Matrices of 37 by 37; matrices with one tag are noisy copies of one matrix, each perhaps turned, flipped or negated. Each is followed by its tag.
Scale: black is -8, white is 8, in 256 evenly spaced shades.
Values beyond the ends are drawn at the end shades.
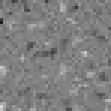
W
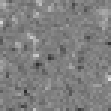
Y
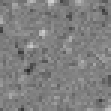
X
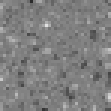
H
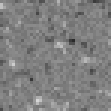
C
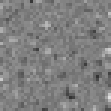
H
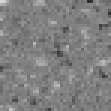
W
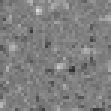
C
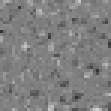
H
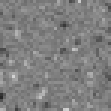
H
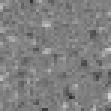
H
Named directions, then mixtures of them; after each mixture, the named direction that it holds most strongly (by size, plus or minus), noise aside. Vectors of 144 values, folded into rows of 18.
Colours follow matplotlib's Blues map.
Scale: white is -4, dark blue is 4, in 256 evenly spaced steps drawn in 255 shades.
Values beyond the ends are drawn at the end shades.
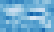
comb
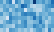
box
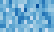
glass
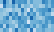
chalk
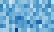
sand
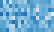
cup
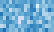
glass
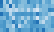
cup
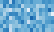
chalk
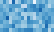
box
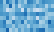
cup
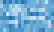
comb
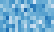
box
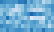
comb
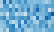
cup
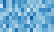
chalk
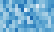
glass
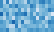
cup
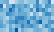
sand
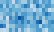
sand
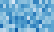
sand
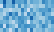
chalk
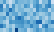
sand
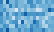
cup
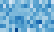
sand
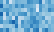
cup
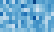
box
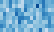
glass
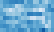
comb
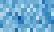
chalk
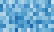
sand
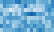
comb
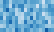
glass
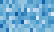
cup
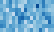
glass
